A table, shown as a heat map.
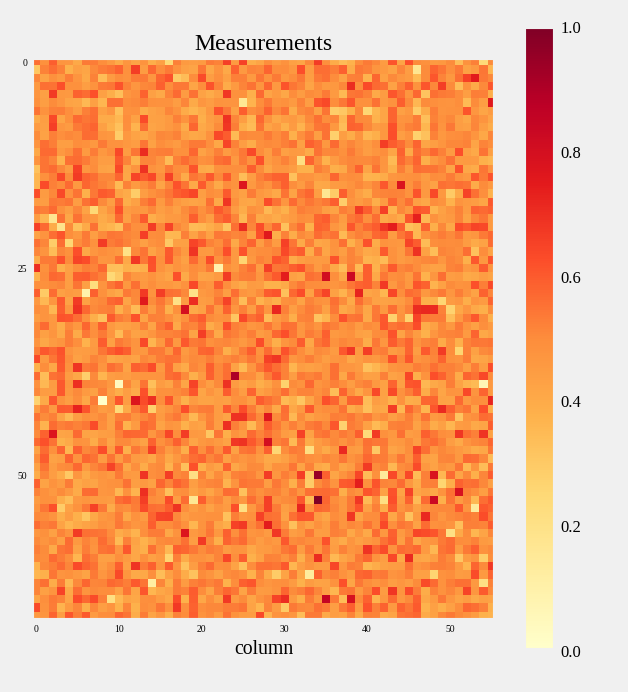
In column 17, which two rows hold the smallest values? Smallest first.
29, 2
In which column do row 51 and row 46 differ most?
28
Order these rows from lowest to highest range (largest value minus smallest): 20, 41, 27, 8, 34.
34, 8, 27, 20, 41
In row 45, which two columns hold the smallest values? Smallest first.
40, 21
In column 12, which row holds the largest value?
41
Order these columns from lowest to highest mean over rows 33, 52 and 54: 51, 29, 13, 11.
11, 29, 13, 51
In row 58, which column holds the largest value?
20
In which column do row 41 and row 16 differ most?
8
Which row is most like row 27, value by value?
18
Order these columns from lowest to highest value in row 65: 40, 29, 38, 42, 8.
42, 8, 40, 29, 38
